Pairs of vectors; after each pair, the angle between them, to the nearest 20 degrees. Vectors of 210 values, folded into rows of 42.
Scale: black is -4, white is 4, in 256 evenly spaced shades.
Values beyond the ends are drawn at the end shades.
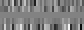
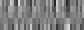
60 degrees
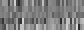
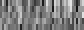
120 degrees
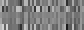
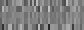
140 degrees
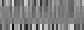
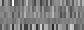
40 degrees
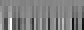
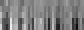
60 degrees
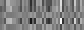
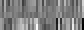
100 degrees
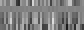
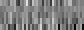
40 degrees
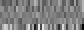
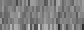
40 degrees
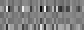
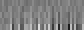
100 degrees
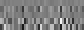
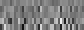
20 degrees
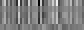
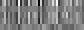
20 degrees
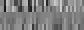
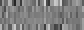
60 degrees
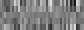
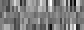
20 degrees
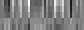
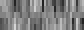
120 degrees
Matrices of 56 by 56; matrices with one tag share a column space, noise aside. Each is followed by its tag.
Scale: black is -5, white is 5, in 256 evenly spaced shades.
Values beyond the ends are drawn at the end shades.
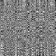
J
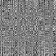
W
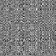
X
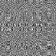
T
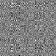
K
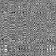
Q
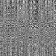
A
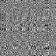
T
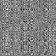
X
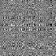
T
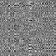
K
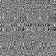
T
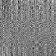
A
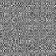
K
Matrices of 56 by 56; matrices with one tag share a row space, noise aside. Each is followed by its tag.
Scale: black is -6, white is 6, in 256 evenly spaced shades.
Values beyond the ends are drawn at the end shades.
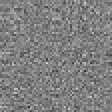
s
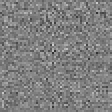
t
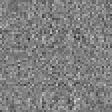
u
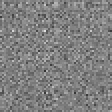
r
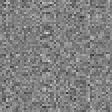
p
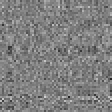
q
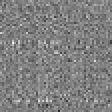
r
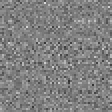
q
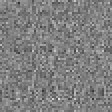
u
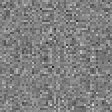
p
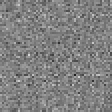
u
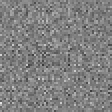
r
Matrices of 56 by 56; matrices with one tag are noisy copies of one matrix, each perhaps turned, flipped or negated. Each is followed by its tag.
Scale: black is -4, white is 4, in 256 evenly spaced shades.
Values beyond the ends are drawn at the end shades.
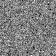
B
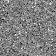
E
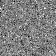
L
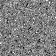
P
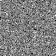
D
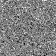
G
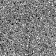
G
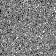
G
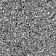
E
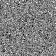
E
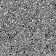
E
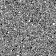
D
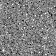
E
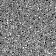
P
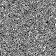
B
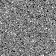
L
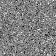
E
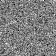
L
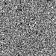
E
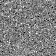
E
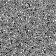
P
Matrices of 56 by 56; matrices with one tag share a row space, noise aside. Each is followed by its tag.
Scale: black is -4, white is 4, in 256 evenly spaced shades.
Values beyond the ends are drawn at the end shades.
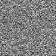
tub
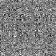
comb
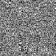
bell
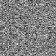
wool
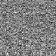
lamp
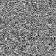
wool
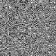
wool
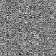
bell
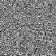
comb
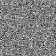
tub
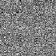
comb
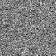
tub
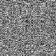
lamp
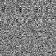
comb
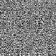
comb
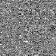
bell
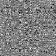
bell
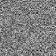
tub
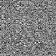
comb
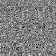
comb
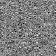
bell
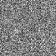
tub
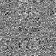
bell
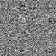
wool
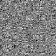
lamp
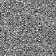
comb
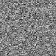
wool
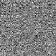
comb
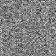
tub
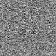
wool
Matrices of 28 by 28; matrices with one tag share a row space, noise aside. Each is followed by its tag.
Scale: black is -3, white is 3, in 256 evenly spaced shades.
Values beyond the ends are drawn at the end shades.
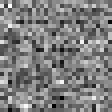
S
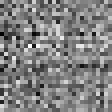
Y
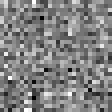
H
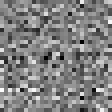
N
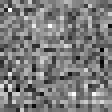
H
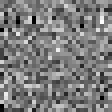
Y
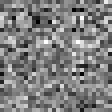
N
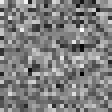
N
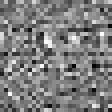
H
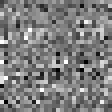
Y
